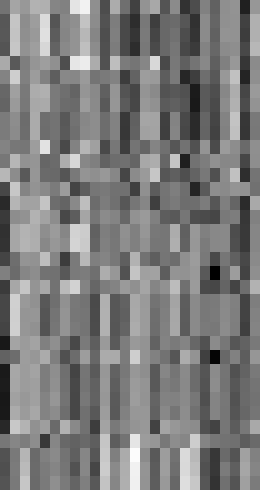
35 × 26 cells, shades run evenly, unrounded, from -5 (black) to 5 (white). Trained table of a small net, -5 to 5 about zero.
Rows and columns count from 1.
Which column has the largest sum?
2
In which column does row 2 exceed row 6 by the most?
5
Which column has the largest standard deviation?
14
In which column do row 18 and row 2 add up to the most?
9
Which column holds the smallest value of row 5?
25
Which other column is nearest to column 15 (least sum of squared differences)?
4
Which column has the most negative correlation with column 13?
24
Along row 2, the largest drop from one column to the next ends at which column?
6
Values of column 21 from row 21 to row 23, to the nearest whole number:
-2 0 0
